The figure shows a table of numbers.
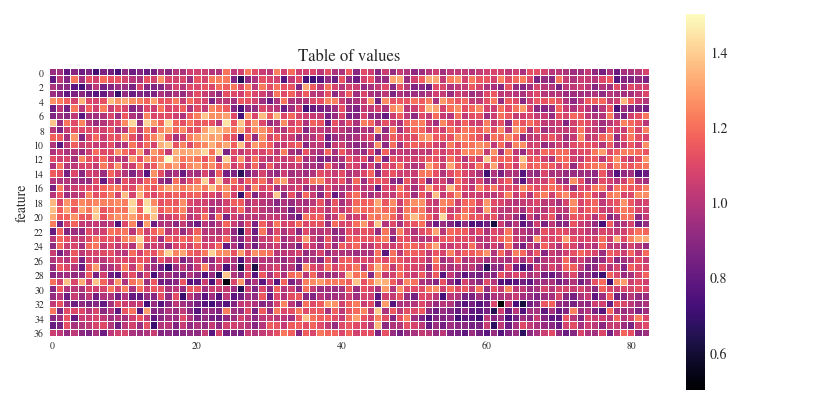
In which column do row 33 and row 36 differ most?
45
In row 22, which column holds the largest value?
53
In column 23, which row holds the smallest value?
28
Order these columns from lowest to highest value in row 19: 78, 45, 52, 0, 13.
52, 78, 45, 0, 13
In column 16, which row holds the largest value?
12
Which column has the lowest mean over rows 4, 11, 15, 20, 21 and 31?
65
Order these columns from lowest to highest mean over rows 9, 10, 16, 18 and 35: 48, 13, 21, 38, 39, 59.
38, 39, 48, 59, 21, 13
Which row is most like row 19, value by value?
18
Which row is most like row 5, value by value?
1
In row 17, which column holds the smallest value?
26
